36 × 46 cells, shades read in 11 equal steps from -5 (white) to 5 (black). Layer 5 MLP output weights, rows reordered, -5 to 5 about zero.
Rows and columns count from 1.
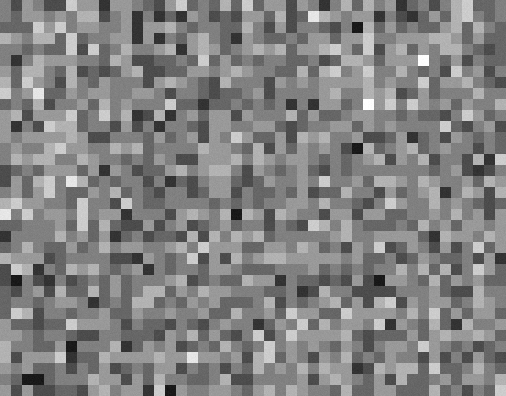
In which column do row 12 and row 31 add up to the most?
15
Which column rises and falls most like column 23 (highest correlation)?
42
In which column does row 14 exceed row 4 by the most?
33
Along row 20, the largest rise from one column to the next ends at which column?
22
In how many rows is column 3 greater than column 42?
15
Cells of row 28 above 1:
4
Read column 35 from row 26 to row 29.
4 2 -2 -1
